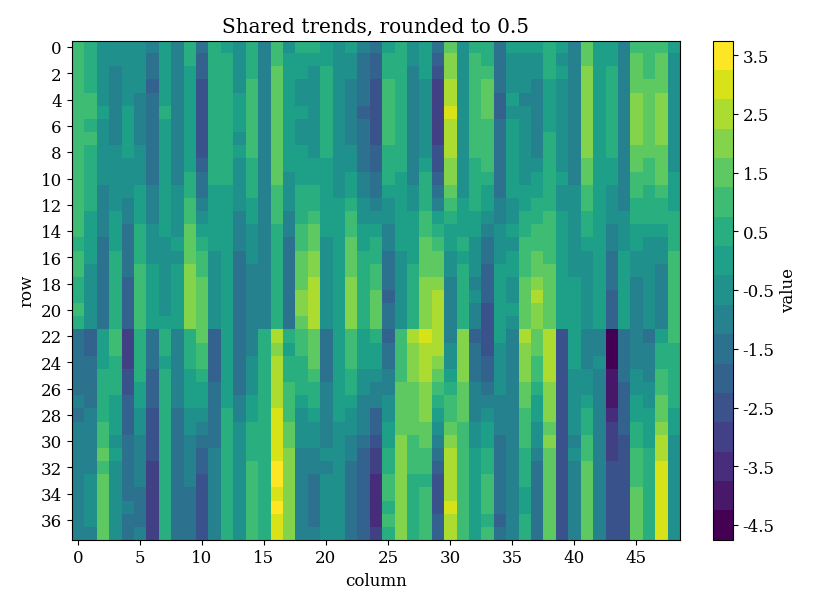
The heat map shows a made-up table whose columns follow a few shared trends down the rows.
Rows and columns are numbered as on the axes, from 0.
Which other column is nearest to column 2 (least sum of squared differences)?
17
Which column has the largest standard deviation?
29
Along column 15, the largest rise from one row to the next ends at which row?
22
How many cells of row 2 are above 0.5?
9
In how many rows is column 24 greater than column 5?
3
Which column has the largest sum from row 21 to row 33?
16
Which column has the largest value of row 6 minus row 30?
43
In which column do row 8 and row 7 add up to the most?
30
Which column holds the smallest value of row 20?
33
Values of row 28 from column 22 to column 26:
-0.5 -1 -2 -0.5 1.5
